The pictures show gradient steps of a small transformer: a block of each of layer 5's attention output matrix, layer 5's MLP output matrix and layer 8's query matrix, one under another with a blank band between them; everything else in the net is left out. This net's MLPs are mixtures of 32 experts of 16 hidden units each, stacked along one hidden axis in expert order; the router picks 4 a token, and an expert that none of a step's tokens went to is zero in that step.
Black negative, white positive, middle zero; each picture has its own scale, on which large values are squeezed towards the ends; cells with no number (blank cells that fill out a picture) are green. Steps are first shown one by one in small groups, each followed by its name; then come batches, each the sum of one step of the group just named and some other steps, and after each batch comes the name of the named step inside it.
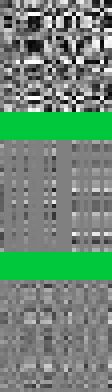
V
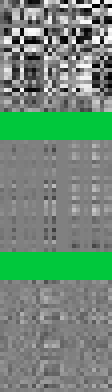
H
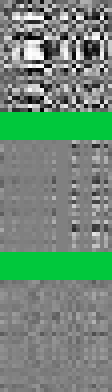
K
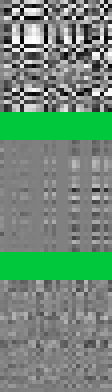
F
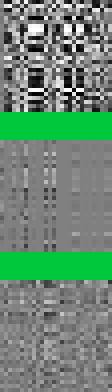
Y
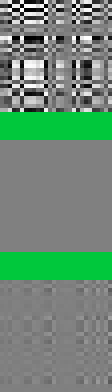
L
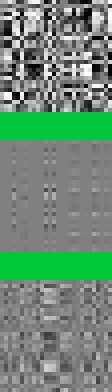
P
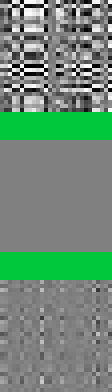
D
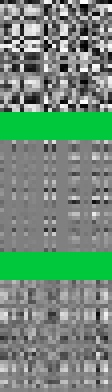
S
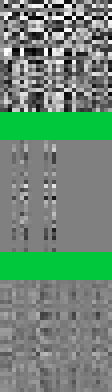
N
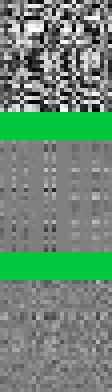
Y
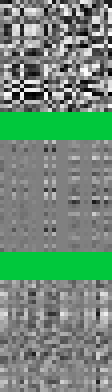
S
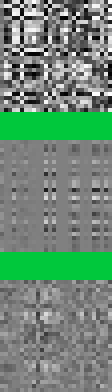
F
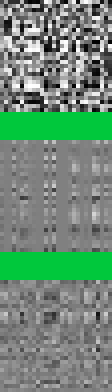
S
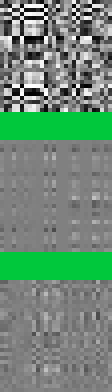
L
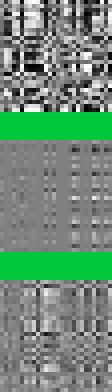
P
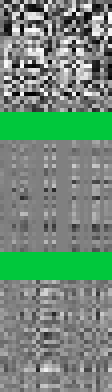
P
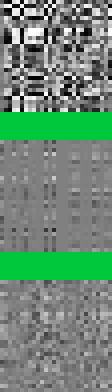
Y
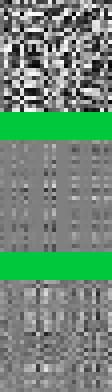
N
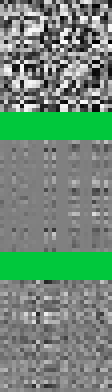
S
